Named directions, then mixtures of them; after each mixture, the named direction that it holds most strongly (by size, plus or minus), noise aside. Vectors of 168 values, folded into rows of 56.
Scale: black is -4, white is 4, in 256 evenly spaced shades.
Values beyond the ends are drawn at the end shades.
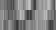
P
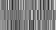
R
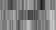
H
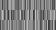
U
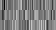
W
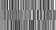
R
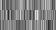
U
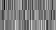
W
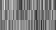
W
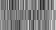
R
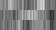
H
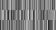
U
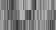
P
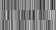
U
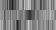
H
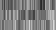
H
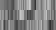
P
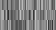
U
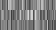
U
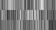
H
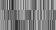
R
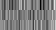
R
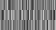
U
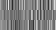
R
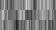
P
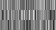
U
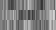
H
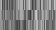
P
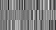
R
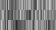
P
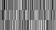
W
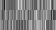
W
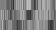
P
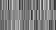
R
